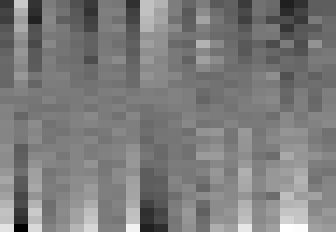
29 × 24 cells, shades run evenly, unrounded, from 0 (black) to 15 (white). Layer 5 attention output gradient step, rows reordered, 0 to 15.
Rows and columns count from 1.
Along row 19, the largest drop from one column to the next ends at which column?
2
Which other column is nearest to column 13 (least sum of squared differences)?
8
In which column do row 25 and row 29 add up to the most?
21
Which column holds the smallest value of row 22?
11
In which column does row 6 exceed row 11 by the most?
15
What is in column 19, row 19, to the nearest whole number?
7
